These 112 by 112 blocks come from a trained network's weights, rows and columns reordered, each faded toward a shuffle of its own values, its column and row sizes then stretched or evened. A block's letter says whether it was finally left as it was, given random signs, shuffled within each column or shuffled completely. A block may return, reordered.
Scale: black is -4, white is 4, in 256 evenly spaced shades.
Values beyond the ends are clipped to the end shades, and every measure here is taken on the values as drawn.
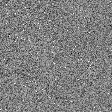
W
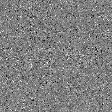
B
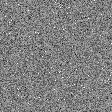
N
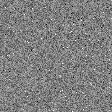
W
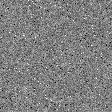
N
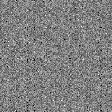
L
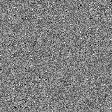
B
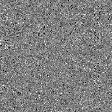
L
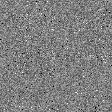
B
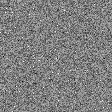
W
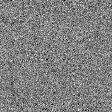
B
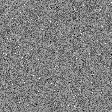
W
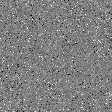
N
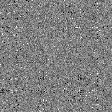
L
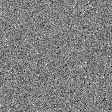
N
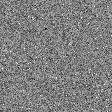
N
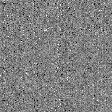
L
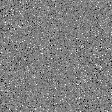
W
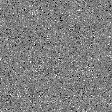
B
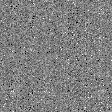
W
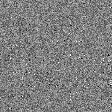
B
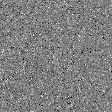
W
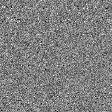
B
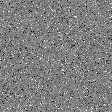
N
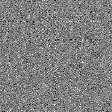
L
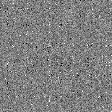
L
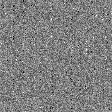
W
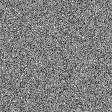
N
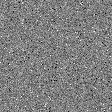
N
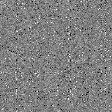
L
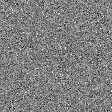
W
